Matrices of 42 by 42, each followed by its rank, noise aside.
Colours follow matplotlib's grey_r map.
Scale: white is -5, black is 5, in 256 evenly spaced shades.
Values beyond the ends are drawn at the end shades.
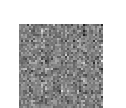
six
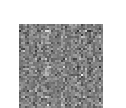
six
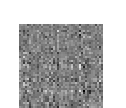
five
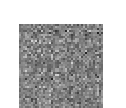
seven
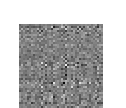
six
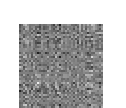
five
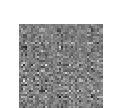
six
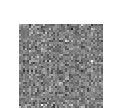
seven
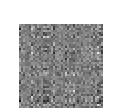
four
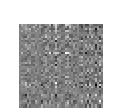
four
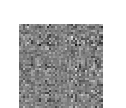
five
